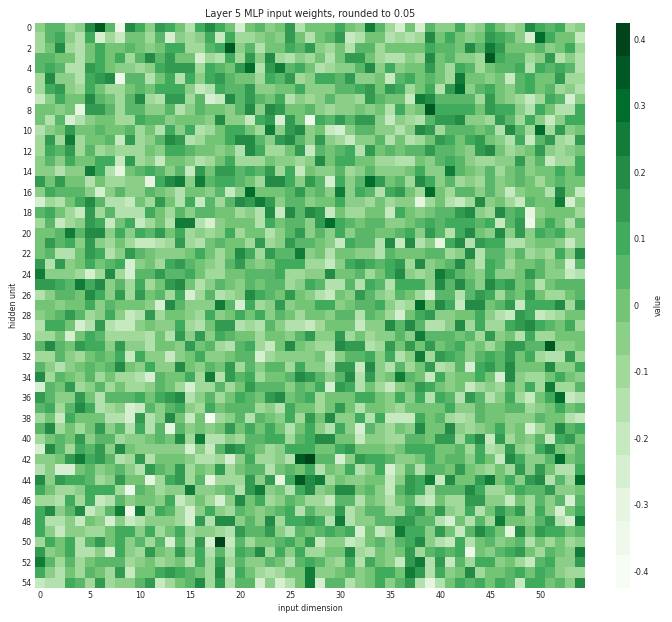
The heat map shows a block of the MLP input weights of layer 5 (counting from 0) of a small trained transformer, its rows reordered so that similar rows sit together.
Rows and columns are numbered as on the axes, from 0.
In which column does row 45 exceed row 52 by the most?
15
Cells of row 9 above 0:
23
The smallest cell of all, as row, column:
38, 17
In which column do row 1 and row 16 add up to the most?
39
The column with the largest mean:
21
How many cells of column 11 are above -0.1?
38
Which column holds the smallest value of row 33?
43
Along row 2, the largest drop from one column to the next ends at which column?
20
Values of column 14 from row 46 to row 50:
-0.2 -0.1 -0.1 0.1 0.05
